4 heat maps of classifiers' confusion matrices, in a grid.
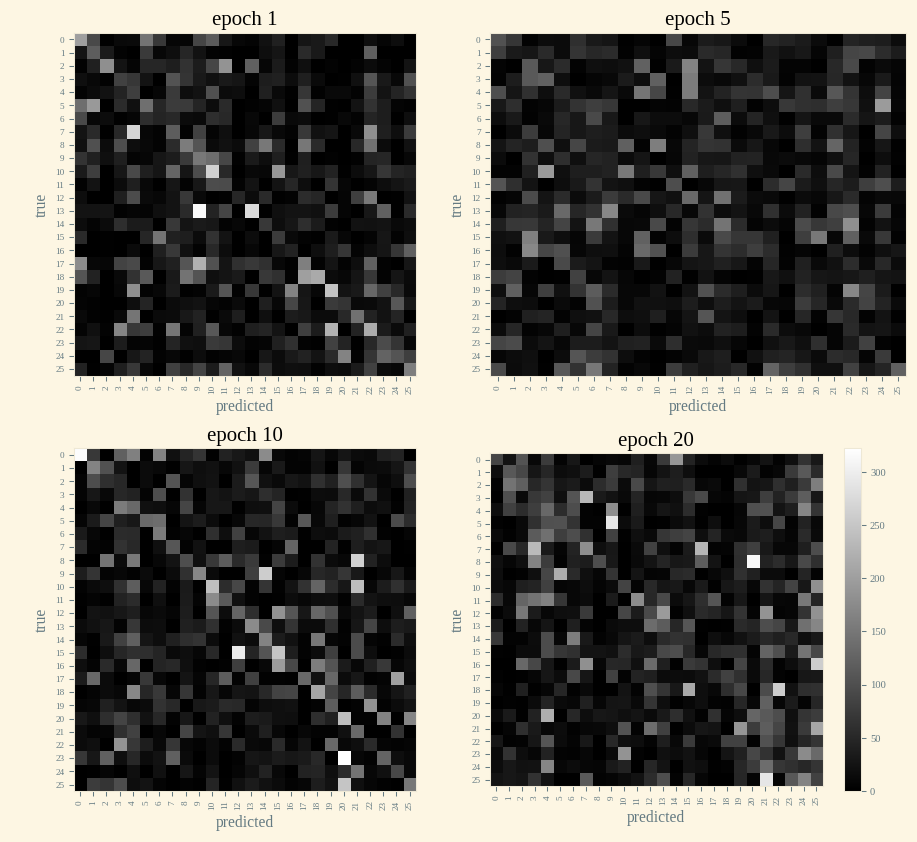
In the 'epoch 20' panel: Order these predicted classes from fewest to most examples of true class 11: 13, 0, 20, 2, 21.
20, 21, 0, 13, 2
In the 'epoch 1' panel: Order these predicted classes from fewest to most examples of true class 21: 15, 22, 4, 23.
15, 23, 22, 4
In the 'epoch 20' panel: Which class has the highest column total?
25
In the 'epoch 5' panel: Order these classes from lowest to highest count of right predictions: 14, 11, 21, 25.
21, 11, 25, 14
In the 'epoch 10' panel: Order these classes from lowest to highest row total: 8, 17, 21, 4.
21, 4, 17, 8
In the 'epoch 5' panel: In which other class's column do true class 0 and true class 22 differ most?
11
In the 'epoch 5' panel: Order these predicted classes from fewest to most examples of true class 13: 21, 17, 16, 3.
16, 3, 17, 21
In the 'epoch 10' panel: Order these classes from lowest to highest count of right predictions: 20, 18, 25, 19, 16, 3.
3, 16, 19, 25, 18, 20
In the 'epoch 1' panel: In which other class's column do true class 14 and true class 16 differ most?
25
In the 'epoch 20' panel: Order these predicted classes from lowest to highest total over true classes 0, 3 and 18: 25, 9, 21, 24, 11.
9, 11, 25, 21, 24
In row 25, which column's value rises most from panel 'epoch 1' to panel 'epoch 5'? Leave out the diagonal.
6
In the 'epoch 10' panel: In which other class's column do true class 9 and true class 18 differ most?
14
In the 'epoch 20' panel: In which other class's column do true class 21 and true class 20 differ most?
4
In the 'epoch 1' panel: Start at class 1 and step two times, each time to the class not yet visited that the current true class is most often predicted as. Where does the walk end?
19
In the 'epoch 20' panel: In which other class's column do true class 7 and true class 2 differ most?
16
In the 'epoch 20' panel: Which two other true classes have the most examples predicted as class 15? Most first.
18, 13
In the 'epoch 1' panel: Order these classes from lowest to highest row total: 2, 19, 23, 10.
23, 2, 19, 10
